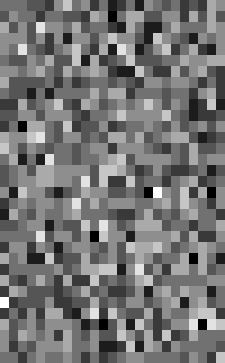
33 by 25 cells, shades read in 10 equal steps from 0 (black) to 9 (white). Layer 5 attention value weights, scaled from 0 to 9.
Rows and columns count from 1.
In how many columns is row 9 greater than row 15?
7
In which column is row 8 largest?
1
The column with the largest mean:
5
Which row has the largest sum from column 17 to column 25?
23
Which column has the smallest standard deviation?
20
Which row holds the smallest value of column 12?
30
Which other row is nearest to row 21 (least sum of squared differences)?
25
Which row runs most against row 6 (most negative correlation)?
22
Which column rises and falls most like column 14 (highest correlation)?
19
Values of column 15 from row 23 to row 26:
7 4 5 4
